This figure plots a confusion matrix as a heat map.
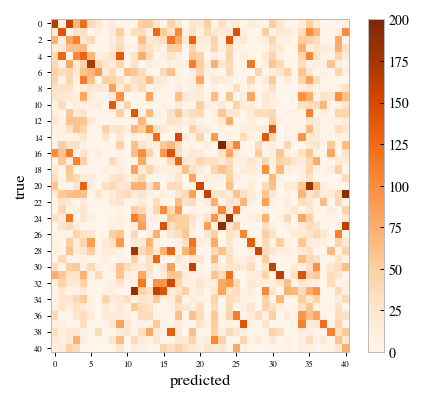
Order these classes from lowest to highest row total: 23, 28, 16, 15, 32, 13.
23, 13, 15, 32, 16, 28
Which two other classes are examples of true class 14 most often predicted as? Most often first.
17, 29
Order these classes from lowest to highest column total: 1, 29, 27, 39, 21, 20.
21, 27, 20, 1, 39, 29
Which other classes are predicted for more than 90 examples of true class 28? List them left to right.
11, 16, 19
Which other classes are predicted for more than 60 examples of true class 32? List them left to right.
12, 14, 15, 16, 23, 24
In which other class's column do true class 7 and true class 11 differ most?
4
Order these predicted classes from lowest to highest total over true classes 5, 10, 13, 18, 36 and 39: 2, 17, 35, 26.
26, 17, 2, 35
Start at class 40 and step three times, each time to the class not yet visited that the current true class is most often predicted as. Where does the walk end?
15
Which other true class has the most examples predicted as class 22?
39
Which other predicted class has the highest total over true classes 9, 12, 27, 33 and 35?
11
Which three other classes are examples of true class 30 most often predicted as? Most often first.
19, 36, 16
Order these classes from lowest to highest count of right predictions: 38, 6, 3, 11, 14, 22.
3, 22, 6, 38, 14, 11
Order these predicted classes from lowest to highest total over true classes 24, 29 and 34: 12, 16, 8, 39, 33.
33, 8, 39, 16, 12
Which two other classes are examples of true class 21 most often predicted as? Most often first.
40, 19
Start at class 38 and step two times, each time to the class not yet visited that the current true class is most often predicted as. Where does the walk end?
2
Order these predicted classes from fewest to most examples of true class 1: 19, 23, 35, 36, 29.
23, 19, 29, 36, 35
